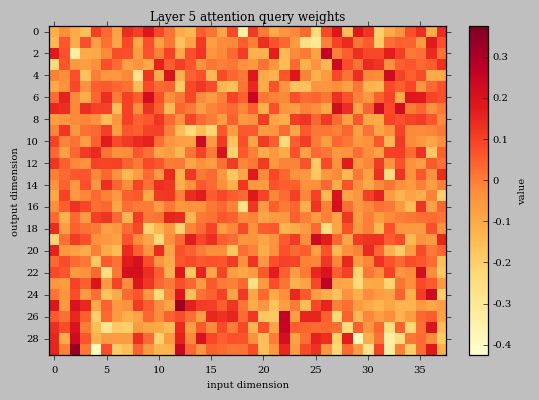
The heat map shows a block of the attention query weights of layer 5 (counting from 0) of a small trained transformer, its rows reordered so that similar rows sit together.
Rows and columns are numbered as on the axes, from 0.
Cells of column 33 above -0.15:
28
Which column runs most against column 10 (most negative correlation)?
2
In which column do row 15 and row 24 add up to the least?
37
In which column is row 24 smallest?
10
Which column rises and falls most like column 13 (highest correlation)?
15
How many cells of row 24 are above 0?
16
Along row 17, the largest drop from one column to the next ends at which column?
13
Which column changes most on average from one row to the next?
26
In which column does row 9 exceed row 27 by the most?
5
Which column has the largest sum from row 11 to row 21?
8
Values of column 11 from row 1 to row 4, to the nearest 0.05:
0 0.1 0.05 0.2
